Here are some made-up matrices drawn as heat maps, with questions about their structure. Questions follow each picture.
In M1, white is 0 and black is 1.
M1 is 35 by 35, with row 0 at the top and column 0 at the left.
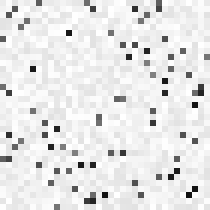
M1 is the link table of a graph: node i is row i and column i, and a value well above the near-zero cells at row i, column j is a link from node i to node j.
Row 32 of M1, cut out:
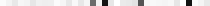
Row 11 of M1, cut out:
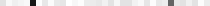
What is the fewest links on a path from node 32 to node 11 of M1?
6
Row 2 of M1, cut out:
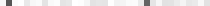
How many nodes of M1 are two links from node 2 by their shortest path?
5
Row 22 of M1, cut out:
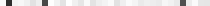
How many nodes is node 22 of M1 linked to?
3
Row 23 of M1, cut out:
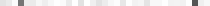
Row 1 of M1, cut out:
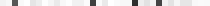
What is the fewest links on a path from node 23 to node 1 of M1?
3
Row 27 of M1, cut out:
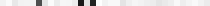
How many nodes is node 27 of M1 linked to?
3
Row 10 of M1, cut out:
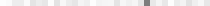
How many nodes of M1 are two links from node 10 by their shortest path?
2
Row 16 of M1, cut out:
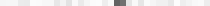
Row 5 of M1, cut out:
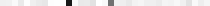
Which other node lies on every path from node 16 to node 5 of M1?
node 20
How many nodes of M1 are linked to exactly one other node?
7
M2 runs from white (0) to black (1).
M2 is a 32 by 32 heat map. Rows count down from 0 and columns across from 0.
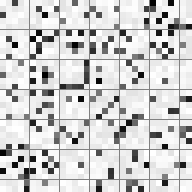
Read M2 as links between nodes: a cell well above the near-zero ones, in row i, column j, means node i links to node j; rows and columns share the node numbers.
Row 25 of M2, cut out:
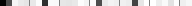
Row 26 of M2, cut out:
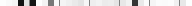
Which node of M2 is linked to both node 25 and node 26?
node 22
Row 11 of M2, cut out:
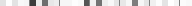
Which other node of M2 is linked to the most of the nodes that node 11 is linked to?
node 13
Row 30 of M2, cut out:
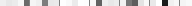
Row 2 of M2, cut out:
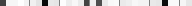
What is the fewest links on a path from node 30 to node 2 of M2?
2
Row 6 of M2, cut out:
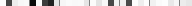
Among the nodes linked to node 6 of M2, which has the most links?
node 7
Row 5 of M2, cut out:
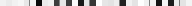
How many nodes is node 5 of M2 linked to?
8
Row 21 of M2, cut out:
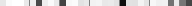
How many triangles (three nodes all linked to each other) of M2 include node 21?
0
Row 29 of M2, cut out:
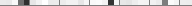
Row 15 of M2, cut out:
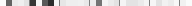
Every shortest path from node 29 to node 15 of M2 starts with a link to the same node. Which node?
node 27
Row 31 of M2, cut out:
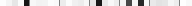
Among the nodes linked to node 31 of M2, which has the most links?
node 16
